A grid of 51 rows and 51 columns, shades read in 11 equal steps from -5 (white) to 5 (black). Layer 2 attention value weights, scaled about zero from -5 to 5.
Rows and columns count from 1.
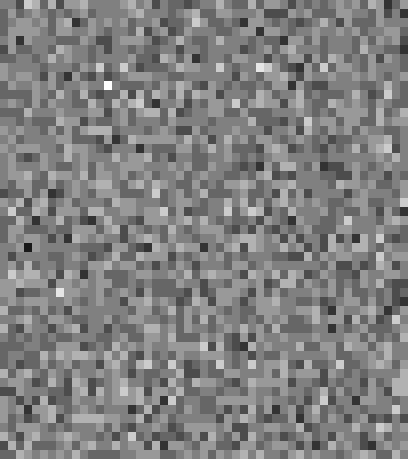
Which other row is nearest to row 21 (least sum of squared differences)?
15
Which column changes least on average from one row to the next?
6
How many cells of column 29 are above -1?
35
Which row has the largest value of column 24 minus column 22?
41
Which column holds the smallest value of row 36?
50
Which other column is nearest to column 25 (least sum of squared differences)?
44
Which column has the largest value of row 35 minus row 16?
49
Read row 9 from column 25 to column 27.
0 0 0
